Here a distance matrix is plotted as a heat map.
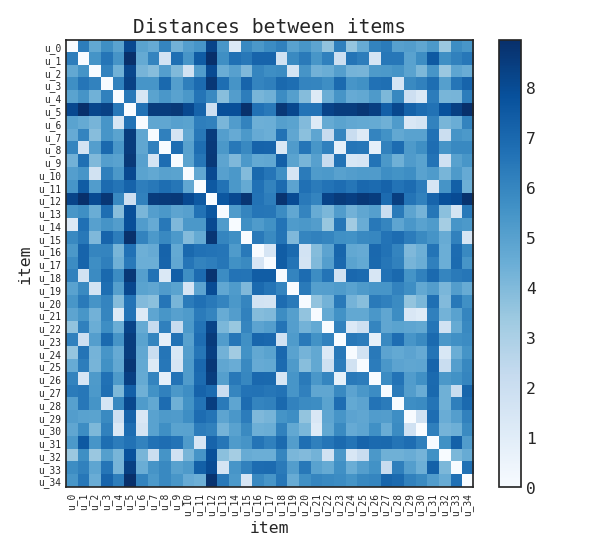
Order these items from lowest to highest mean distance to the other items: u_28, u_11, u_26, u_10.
u_10, u_26, u_28, u_11
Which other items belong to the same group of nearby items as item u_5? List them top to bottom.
u_12
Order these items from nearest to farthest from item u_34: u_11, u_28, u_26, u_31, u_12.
u_11, u_31, u_26, u_28, u_12
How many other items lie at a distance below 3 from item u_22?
5
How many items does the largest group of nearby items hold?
6
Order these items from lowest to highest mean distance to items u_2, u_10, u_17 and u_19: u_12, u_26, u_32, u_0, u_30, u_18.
u_32, u_30, u_0, u_26, u_18, u_12
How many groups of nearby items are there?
11
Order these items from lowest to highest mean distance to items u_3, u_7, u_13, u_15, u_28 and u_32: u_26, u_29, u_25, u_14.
u_25, u_14, u_29, u_26
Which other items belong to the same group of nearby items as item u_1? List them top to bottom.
u_8, u_18, u_23, u_26
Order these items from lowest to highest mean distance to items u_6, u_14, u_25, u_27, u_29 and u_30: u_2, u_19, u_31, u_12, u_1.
u_2, u_19, u_1, u_31, u_12
